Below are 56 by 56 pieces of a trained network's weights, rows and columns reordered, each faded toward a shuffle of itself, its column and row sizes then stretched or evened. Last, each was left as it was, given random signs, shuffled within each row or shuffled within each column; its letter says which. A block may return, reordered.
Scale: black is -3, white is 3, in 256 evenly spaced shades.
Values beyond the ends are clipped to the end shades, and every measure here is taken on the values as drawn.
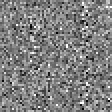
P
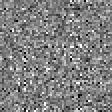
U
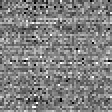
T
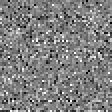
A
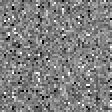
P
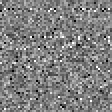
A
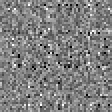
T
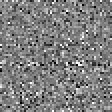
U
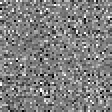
T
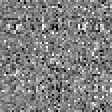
T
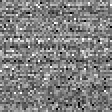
A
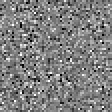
P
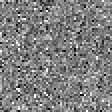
P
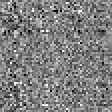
T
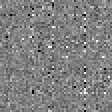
U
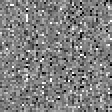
P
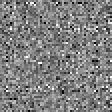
U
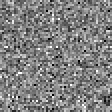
U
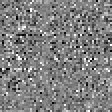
T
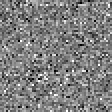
A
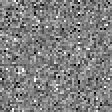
P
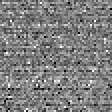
A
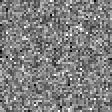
P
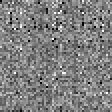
T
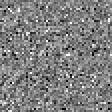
U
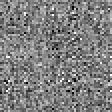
T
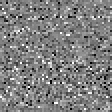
A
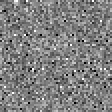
A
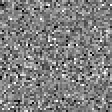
A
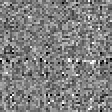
T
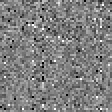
U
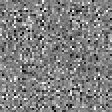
T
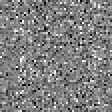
P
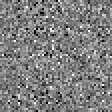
U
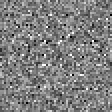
A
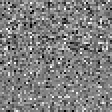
U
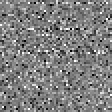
A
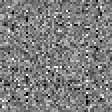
U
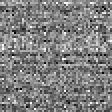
T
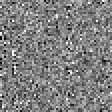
P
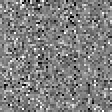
P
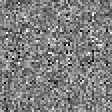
U
